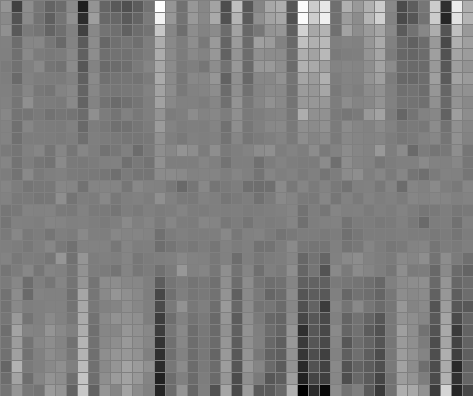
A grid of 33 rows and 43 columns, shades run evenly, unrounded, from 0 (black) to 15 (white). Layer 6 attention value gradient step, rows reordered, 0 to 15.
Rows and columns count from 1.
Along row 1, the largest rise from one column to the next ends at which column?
42
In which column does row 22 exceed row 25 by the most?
15
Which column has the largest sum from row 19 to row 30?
8
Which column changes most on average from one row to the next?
30
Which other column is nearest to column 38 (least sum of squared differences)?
10
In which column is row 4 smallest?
41
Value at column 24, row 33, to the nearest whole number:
5
